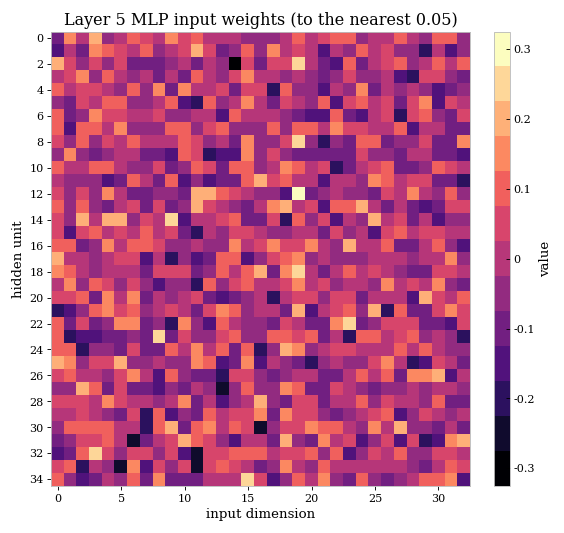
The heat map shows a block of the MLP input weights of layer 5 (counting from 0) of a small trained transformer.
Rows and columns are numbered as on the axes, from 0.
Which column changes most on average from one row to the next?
9
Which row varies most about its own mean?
31
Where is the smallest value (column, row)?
14, 2
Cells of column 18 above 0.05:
12
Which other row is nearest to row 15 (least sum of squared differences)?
32
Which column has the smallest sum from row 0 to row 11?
21
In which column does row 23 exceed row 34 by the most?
17
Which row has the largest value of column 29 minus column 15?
20
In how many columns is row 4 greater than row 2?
14
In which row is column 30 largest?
26
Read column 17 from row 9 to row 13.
0.05 0 0.05 -0.05 0.15
